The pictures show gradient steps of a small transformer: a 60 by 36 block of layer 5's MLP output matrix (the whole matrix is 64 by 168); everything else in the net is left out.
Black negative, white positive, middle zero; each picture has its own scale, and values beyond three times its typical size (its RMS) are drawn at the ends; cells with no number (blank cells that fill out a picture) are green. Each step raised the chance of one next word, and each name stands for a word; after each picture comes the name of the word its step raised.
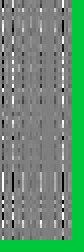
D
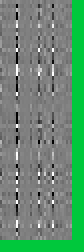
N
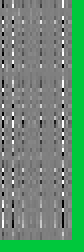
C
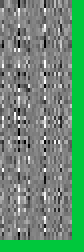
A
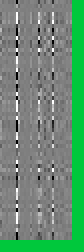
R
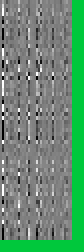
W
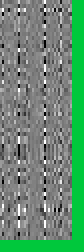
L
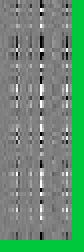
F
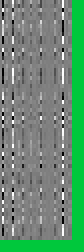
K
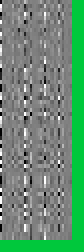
K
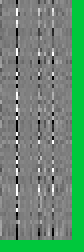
W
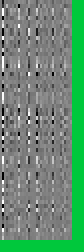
A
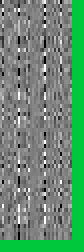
K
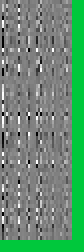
K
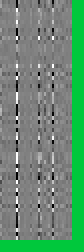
A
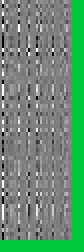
F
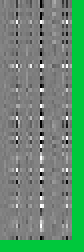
C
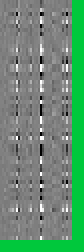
L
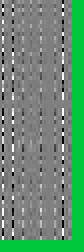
L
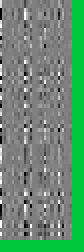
N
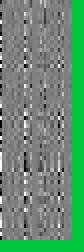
C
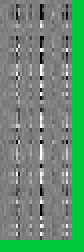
N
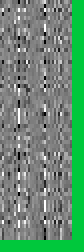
D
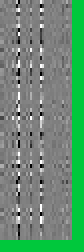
K
